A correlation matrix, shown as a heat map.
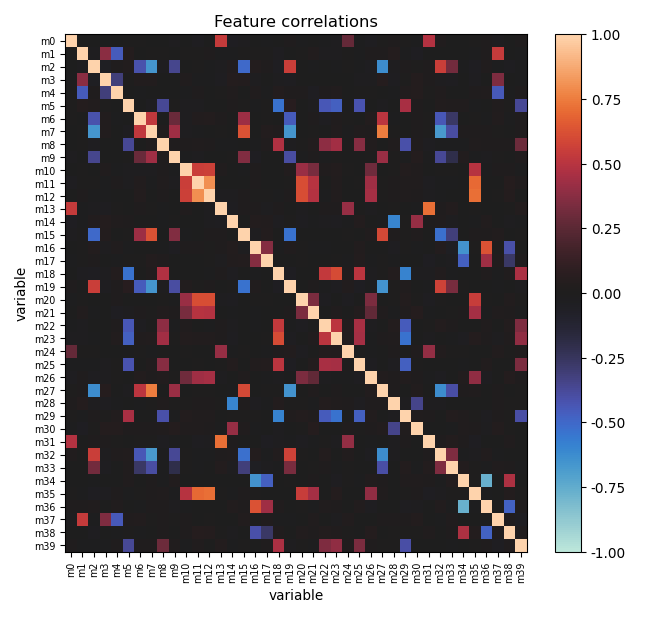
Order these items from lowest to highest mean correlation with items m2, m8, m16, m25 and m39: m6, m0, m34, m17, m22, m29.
m29, m34, m6, m0, m17, m22
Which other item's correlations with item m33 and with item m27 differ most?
m7
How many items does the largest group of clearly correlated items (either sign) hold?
9
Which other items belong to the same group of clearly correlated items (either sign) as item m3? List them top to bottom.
m1, m4, m37
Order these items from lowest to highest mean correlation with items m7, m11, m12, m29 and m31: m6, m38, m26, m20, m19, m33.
m19, m33, m38, m6, m26, m20
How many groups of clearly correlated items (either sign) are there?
7
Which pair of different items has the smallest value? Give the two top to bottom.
m34, m36
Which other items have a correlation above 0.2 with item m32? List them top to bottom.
m2, m19, m33
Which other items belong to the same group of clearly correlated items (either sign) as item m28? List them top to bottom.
m14, m30
